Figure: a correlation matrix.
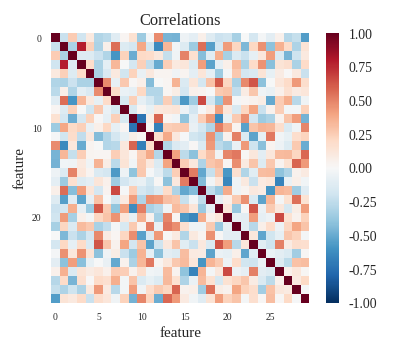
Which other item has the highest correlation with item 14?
28
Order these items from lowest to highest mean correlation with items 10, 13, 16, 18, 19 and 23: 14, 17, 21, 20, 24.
17, 24, 21, 20, 14
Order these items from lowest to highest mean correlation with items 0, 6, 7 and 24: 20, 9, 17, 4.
9, 4, 20, 17
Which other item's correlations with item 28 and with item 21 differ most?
5
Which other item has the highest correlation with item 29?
13
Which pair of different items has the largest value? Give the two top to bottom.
1, 3
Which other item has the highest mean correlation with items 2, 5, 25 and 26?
19
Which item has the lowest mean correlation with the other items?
0
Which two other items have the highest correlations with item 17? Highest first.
7, 1
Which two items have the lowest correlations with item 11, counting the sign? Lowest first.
23, 5
